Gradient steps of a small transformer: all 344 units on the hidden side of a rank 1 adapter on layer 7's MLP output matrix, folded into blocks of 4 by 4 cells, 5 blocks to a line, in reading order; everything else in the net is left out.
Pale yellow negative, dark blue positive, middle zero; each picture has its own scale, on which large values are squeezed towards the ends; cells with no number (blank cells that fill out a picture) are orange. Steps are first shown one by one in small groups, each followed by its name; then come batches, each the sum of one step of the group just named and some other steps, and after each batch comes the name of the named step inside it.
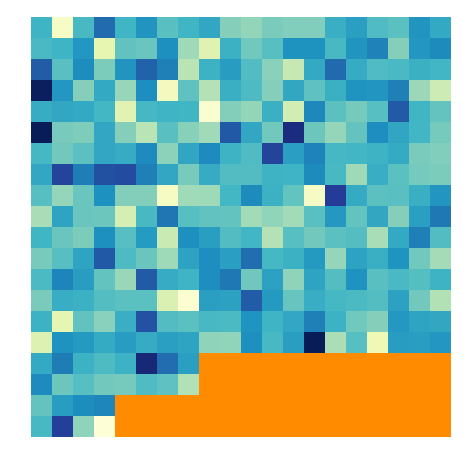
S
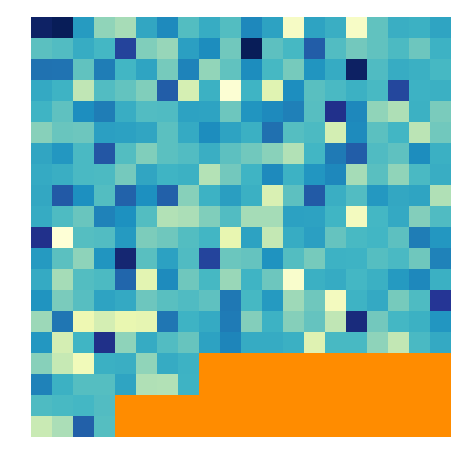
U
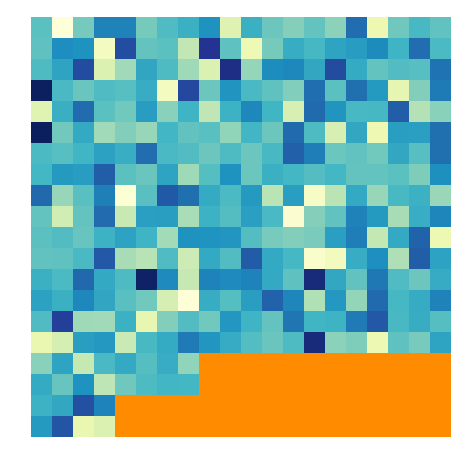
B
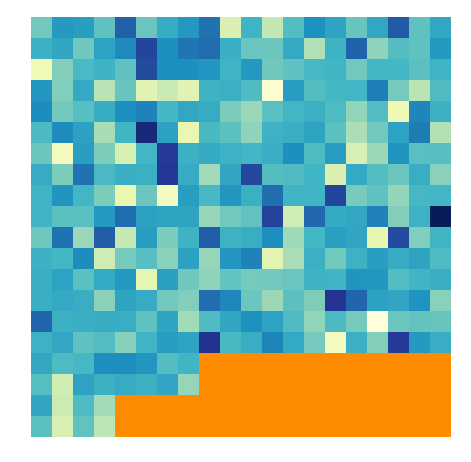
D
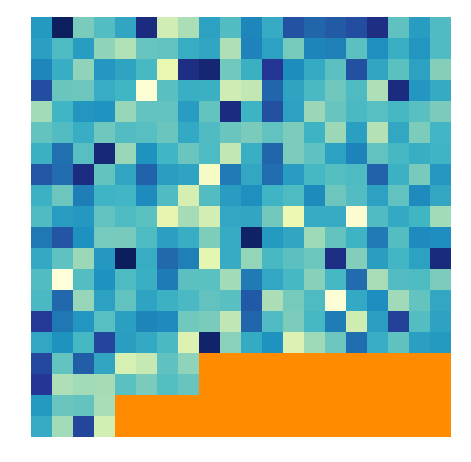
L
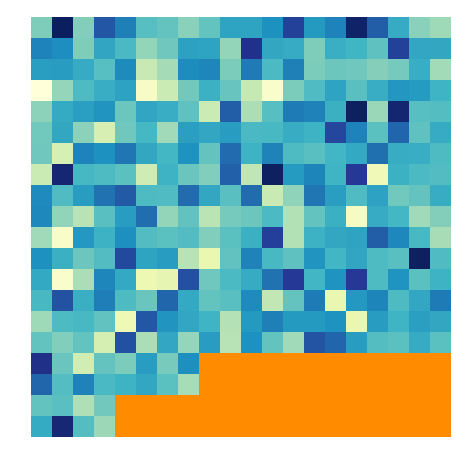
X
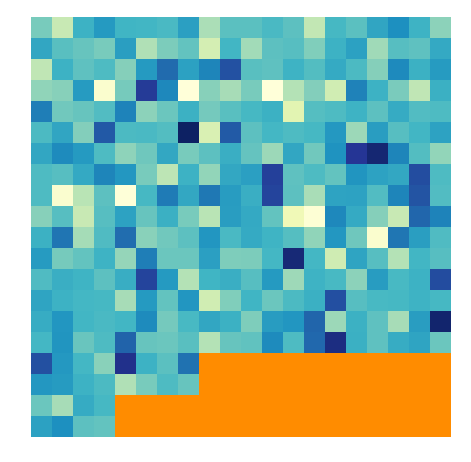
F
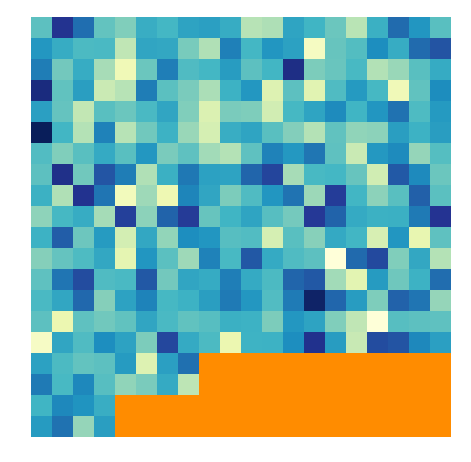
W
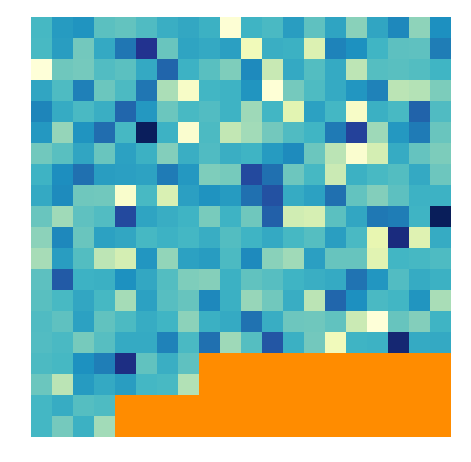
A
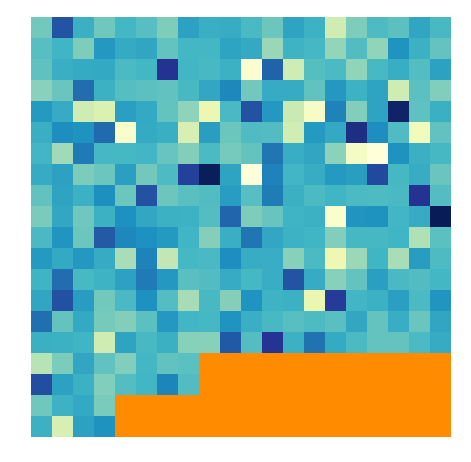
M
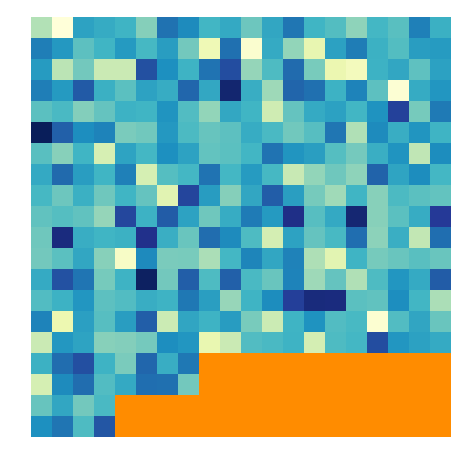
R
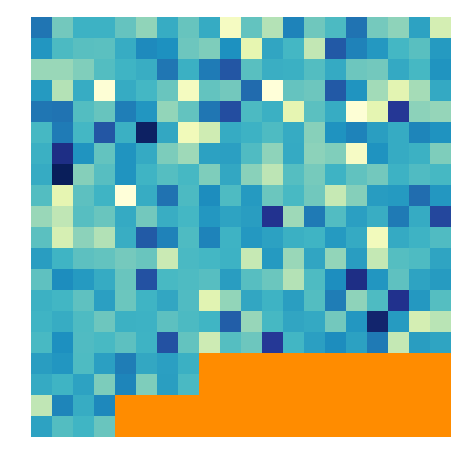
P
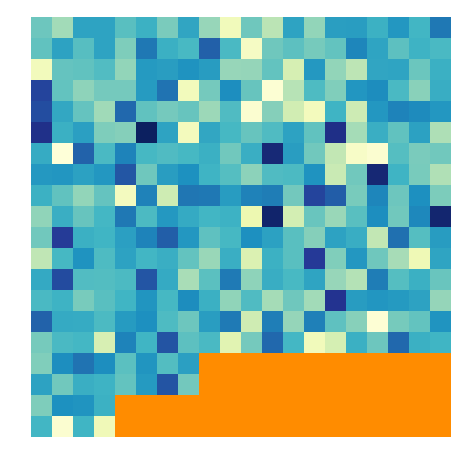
A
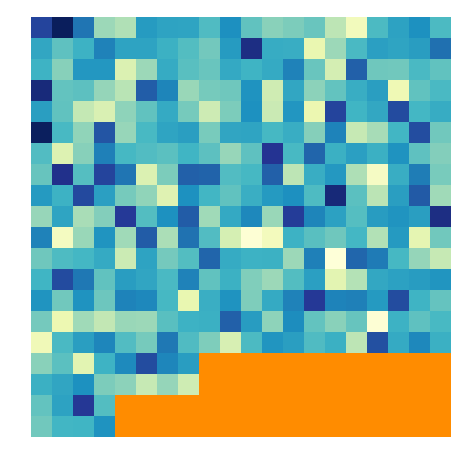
W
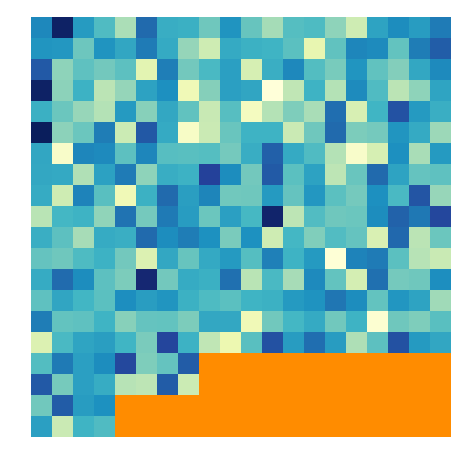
W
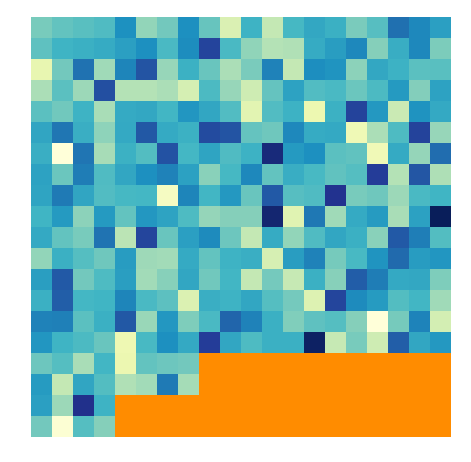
D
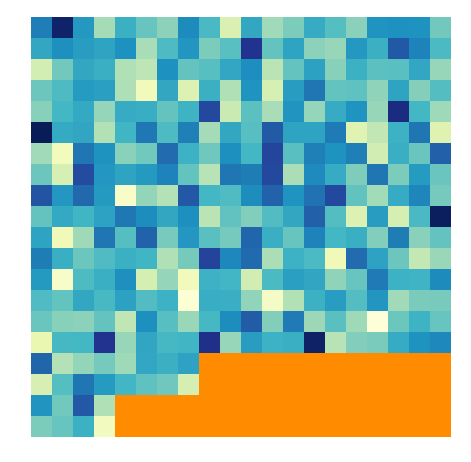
D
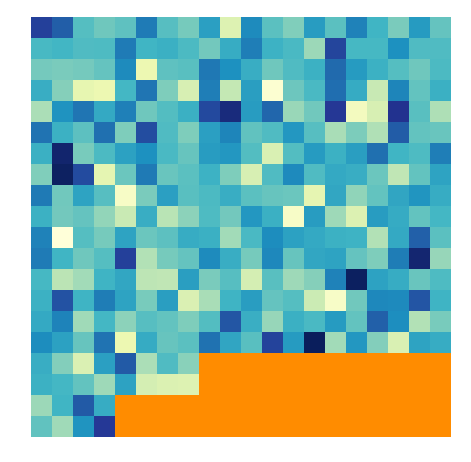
P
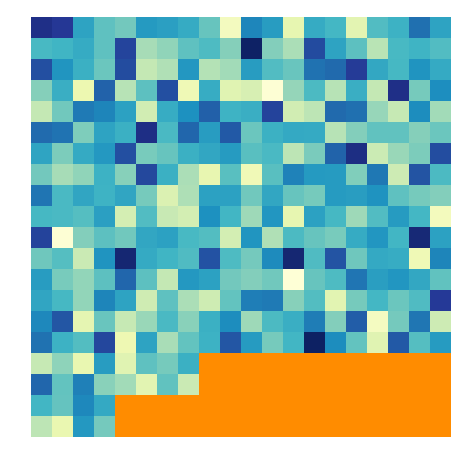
U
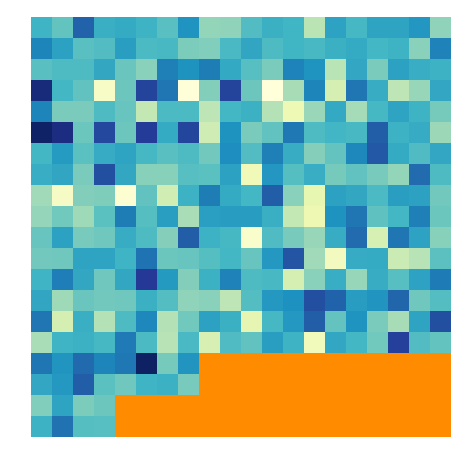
F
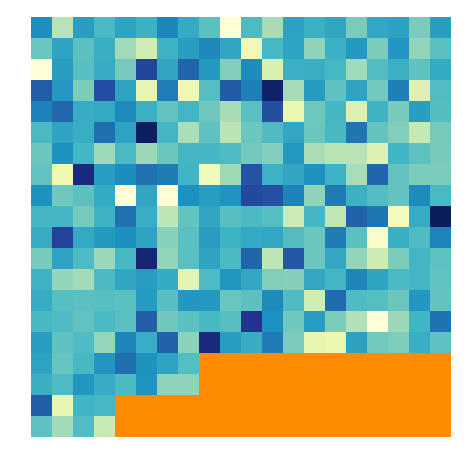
A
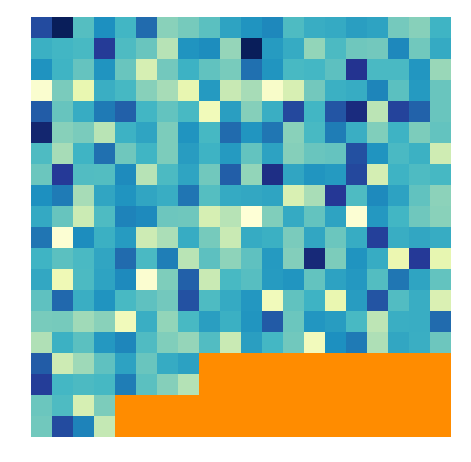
X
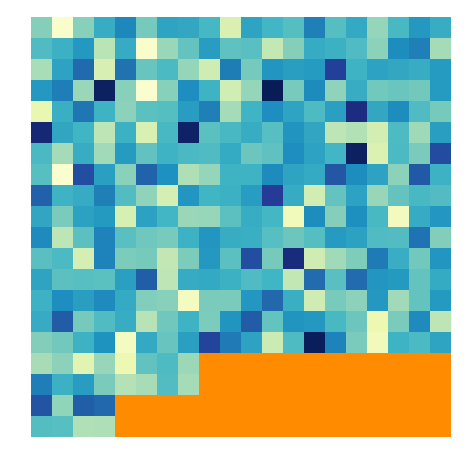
B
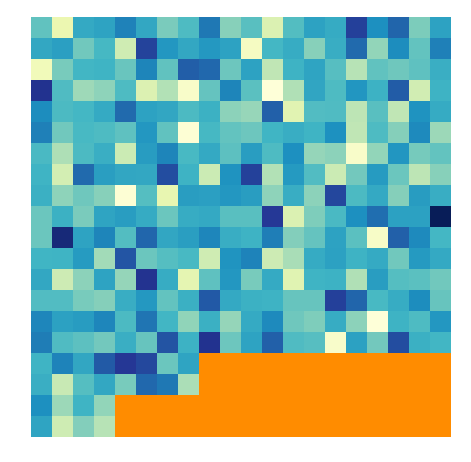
D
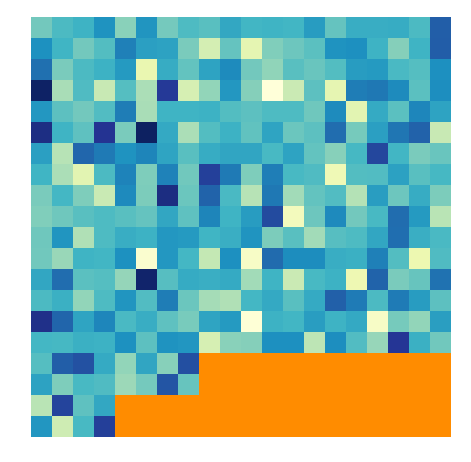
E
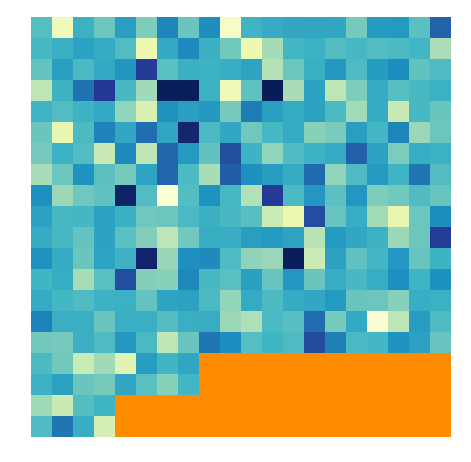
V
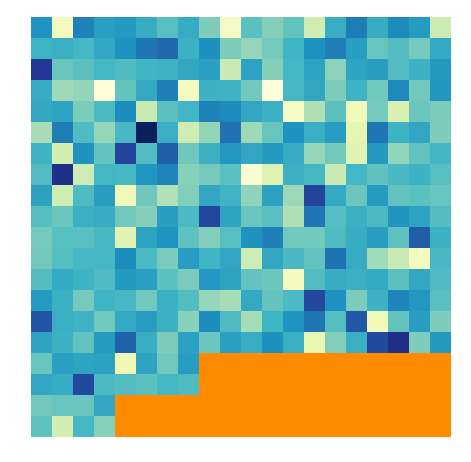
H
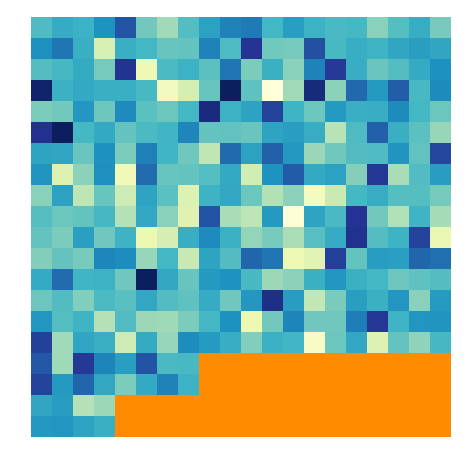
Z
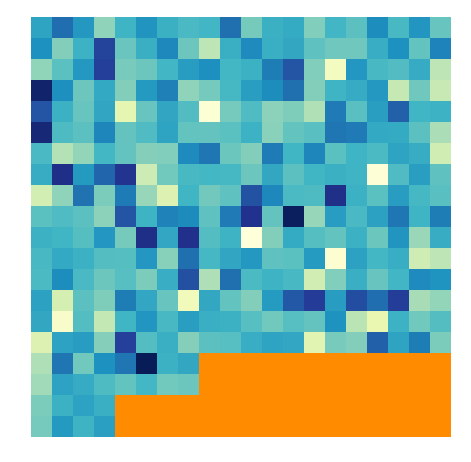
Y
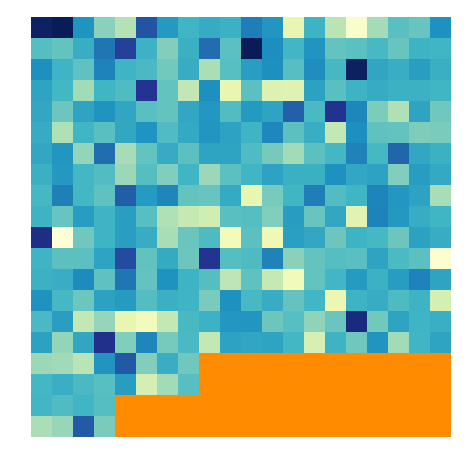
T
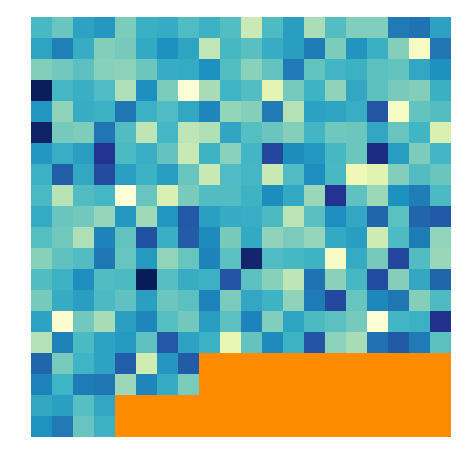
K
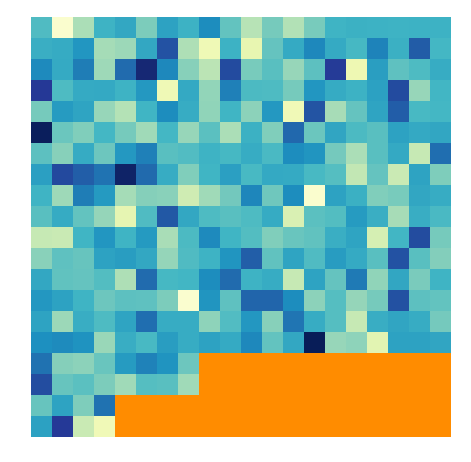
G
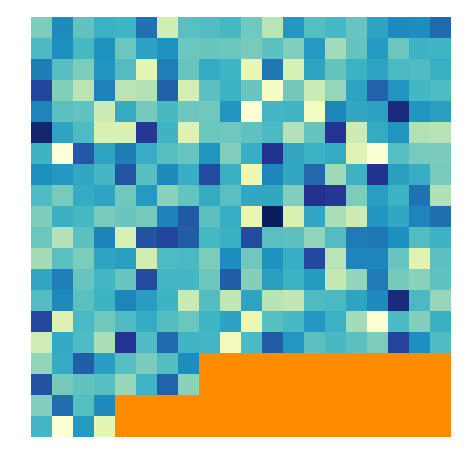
E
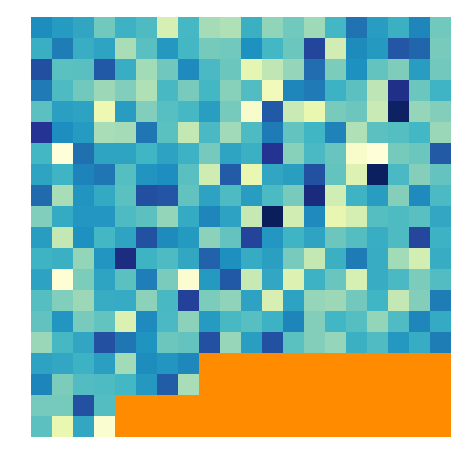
H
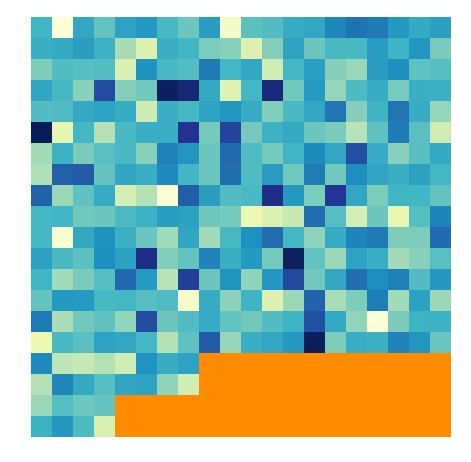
V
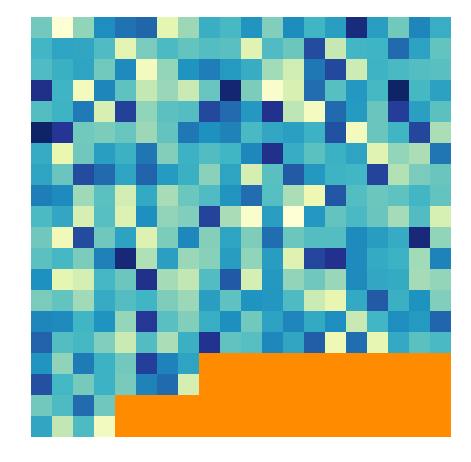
Z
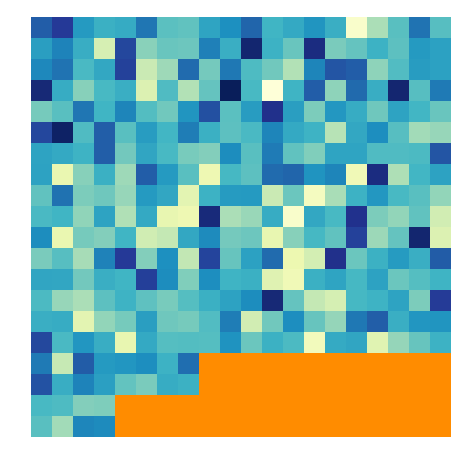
Z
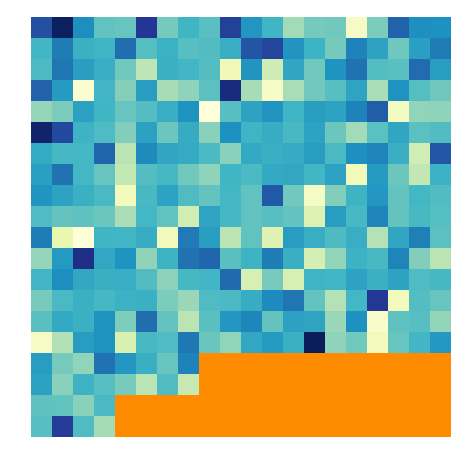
T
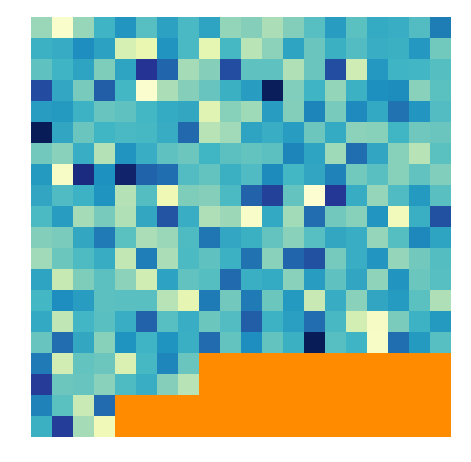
G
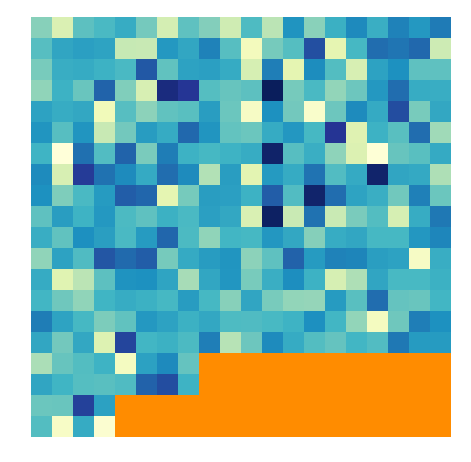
V
